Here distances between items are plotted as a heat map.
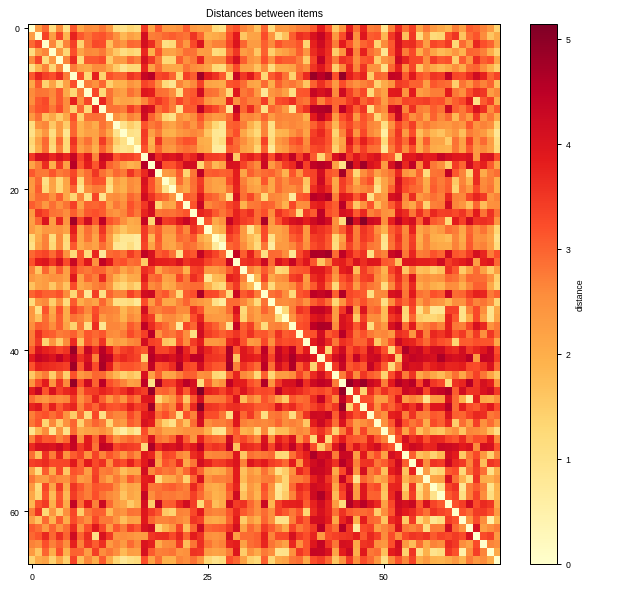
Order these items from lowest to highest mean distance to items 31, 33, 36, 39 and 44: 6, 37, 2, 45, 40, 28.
2, 37, 28, 6, 45, 40
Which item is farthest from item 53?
40
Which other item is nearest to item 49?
20
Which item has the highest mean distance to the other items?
41
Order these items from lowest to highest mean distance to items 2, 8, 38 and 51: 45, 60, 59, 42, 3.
60, 3, 42, 45, 59
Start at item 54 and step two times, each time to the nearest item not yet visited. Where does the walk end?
22
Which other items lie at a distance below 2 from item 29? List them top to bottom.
16, 41, 52
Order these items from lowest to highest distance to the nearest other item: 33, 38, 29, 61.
61, 33, 38, 29
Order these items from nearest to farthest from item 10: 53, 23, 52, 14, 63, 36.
36, 53, 23, 14, 63, 52
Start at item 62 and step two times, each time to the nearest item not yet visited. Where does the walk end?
56
